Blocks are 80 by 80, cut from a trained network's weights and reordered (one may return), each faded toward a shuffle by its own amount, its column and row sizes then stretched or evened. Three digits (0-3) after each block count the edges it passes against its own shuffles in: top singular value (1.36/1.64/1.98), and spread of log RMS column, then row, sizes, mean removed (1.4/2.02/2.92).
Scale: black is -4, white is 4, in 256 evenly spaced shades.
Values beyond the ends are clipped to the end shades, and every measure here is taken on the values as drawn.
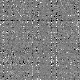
2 2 1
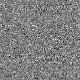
1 0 2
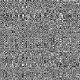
3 2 2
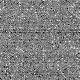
1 0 0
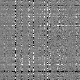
3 3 1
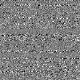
0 0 3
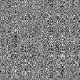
3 2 2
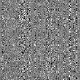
2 3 1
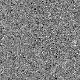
0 1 0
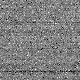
2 0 1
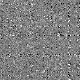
0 2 2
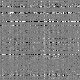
3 0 3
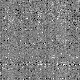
1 0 2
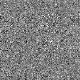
1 1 2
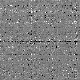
2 1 2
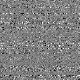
0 1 3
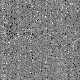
0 1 0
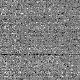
2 1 1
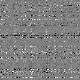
2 1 3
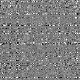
1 2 3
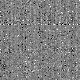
1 1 1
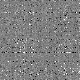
1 1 2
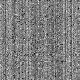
3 0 0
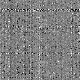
2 1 2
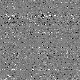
0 1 2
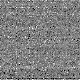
2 1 1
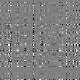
3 3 3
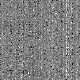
2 2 0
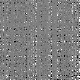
1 3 2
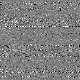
1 0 3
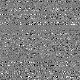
0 1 3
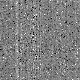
1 1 0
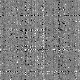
2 2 2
